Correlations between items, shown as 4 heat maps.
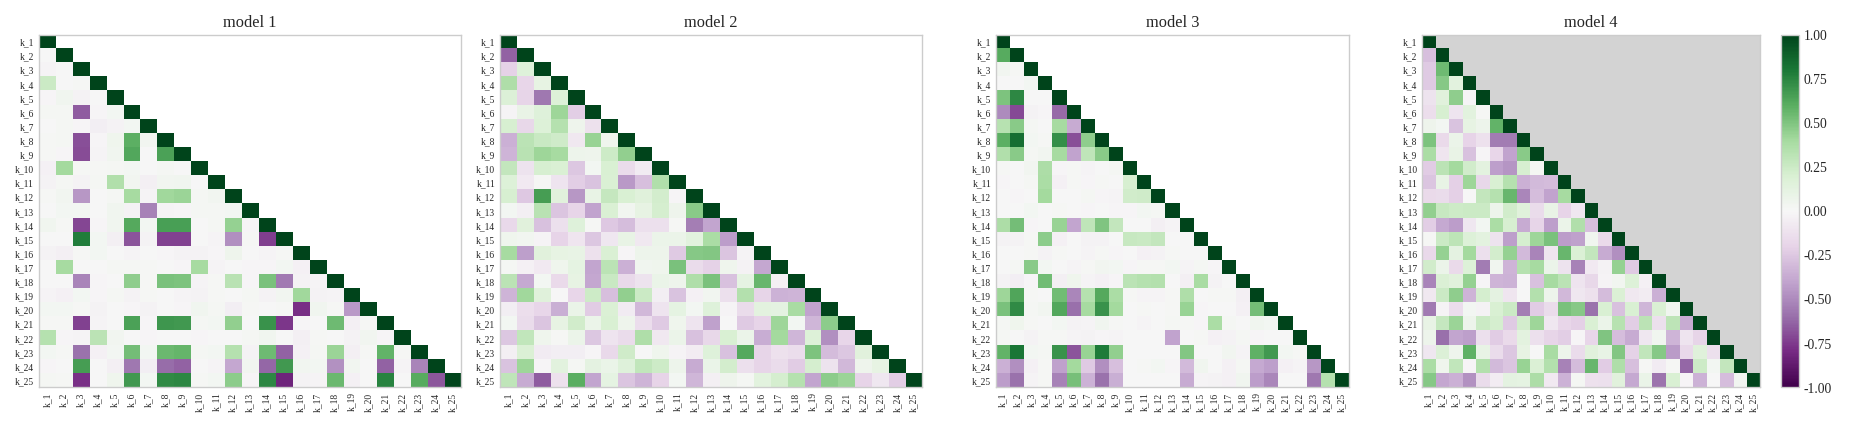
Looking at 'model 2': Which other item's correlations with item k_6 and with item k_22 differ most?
k_17
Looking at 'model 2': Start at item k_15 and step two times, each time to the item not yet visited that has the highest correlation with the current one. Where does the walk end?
k_19
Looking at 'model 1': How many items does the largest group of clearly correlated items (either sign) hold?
12
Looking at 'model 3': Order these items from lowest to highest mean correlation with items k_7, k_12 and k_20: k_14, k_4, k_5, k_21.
k_21, k_4, k_14, k_5
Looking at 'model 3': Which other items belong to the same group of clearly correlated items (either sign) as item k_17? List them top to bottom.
k_3
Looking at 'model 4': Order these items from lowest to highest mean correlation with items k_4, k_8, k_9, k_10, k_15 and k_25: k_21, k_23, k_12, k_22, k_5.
k_12, k_22, k_5, k_21, k_23
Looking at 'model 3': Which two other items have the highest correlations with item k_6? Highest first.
k_25, k_24
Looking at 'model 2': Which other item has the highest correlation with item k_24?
k_2
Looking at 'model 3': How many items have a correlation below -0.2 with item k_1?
3
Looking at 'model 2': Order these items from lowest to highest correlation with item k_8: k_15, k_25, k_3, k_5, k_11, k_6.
k_11, k_25, k_5, k_15, k_3, k_6
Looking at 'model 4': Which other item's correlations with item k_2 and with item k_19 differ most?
k_4
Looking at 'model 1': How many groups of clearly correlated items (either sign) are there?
6
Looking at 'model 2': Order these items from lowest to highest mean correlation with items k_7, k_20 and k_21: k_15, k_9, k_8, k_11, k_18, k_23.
k_23, k_15, k_9, k_8, k_11, k_18
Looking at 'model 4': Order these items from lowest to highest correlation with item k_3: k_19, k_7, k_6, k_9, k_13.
k_7, k_6, k_9, k_13, k_19
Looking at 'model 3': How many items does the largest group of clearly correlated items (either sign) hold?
13
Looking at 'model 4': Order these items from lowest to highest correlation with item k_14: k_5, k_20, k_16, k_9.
k_16, k_9, k_5, k_20
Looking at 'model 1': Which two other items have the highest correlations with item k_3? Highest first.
k_15, k_24
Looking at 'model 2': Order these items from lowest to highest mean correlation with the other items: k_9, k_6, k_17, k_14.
k_14, k_6, k_17, k_9
